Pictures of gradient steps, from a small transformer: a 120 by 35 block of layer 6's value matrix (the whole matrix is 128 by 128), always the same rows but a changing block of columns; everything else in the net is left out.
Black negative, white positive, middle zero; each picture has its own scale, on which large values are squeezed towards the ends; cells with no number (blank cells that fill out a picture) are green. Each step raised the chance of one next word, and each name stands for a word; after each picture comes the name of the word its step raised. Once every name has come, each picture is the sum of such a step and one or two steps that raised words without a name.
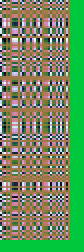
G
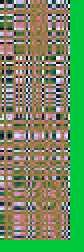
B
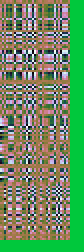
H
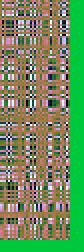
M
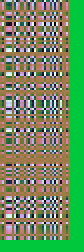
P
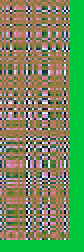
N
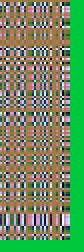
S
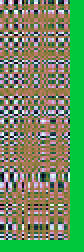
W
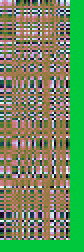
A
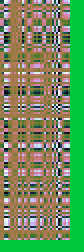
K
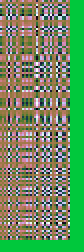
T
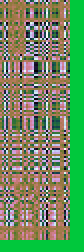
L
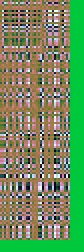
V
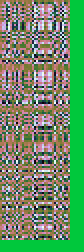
H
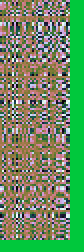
P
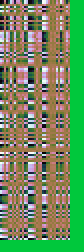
B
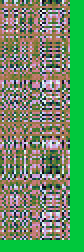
A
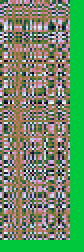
K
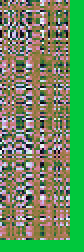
L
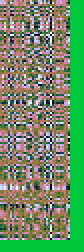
M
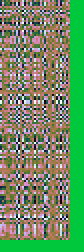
P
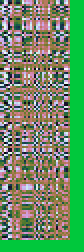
H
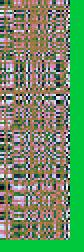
V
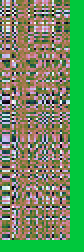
K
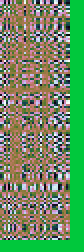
W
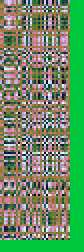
S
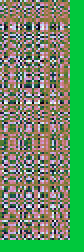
A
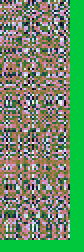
P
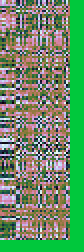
N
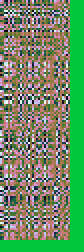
T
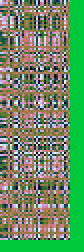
M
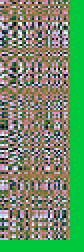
L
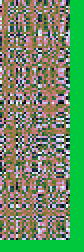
N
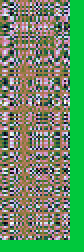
T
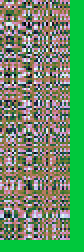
P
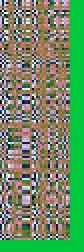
W
